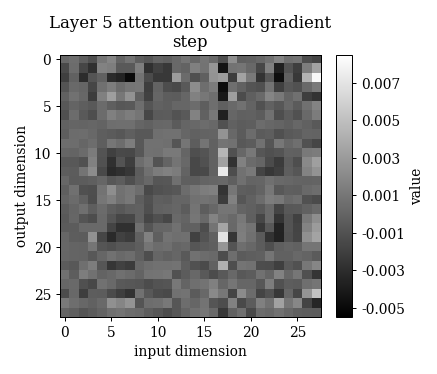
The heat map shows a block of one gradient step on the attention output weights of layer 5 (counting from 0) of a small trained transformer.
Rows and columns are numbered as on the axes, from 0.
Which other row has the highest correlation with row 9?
26
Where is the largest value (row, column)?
2, 27
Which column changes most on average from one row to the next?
17
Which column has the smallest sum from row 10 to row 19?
23
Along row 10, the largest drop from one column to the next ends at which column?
18
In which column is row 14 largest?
5
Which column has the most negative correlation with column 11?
16
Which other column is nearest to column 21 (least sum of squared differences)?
25
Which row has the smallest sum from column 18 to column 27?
19
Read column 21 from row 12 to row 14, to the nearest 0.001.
-0.002 0 0
